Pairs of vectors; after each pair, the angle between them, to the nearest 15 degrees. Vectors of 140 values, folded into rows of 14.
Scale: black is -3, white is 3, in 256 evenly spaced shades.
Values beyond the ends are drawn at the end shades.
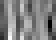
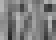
135 degrees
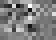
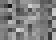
60 degrees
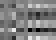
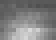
105 degrees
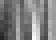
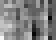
150 degrees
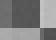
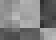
165 degrees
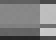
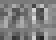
75 degrees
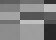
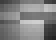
30 degrees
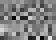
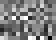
165 degrees
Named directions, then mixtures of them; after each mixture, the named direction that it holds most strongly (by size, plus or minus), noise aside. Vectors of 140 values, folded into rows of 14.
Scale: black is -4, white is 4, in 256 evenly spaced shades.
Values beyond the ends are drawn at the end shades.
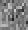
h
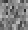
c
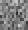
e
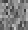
c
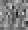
c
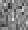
h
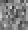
c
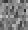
c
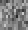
h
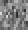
c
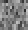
c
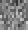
e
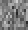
e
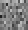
e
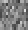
c
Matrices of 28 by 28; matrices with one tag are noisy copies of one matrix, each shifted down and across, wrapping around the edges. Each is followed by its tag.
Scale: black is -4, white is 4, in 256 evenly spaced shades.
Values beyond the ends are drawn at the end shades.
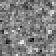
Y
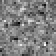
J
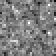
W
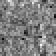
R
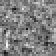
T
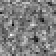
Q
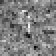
T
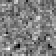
Y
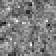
J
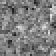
R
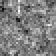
T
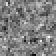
J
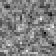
Q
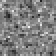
Q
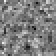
Q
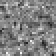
Q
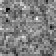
W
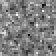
W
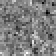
R
